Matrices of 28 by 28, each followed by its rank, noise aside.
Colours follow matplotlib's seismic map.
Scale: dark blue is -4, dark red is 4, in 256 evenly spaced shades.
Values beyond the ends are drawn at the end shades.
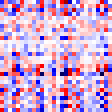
two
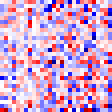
four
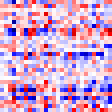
three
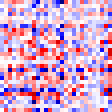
four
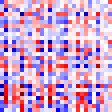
two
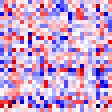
six
